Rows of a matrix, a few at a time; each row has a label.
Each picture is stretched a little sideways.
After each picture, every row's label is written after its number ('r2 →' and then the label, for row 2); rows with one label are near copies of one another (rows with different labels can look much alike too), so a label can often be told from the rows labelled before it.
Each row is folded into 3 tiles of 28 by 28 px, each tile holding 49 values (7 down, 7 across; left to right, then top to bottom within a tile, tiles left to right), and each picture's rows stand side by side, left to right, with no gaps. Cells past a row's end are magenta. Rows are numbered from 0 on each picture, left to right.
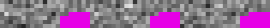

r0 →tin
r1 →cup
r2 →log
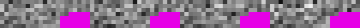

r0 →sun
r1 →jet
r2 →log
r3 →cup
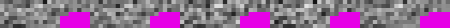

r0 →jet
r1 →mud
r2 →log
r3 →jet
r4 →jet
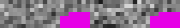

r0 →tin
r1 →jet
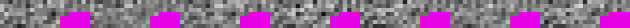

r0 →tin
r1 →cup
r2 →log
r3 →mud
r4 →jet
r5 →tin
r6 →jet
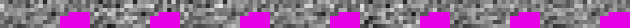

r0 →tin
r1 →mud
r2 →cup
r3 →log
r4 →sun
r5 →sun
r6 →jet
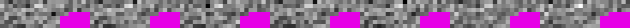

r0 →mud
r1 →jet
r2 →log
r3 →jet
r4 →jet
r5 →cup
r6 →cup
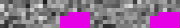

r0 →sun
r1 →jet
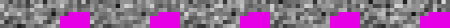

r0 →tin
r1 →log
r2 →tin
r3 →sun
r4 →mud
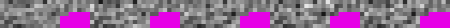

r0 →jet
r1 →sun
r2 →tin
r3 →log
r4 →tin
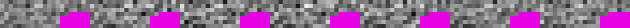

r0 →log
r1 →mud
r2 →sun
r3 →log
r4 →tin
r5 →jet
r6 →sun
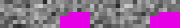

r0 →jet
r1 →log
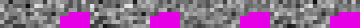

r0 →log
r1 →sun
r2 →tin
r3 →tin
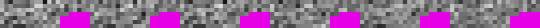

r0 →jet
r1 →tin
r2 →jet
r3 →sun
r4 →jet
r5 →cup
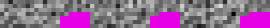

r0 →mud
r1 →tin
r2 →tin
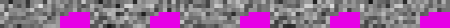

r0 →cup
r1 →mud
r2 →log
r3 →jet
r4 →sun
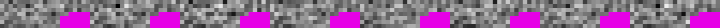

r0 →mud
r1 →log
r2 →mud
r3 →sun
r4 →sun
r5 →jet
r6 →mud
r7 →log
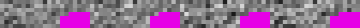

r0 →jet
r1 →cup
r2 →tin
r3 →jet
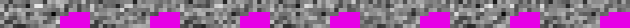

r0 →log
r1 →sun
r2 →jet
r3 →log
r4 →tin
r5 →tin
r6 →sun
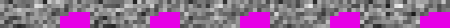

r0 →jet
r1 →jet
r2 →cup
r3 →cup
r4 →log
